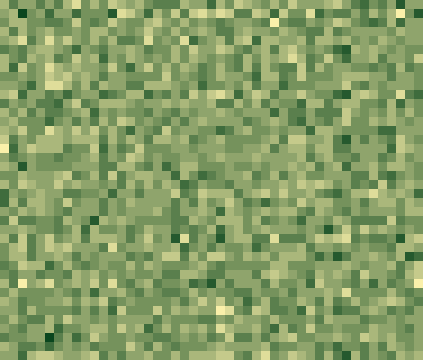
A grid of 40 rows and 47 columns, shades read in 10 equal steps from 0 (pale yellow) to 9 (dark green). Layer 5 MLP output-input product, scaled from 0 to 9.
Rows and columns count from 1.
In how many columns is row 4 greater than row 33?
14
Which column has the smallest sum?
25
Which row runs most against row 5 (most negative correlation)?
2
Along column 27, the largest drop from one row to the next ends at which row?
12
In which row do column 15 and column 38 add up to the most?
29
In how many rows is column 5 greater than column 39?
14
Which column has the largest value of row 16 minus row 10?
39
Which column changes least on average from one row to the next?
10
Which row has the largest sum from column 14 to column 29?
32
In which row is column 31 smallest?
3
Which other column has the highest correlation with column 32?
23
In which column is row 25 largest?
11
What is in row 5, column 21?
1
